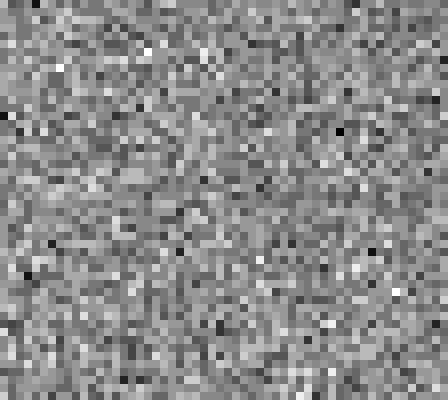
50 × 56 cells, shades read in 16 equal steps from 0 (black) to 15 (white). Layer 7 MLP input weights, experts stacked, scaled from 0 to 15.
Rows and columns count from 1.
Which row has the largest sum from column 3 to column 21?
8
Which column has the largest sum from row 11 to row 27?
46
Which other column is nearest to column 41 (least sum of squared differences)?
29
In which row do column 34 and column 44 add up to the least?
48
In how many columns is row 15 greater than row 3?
19
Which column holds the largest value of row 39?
2
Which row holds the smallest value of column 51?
47
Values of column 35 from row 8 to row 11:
5 9 6 8
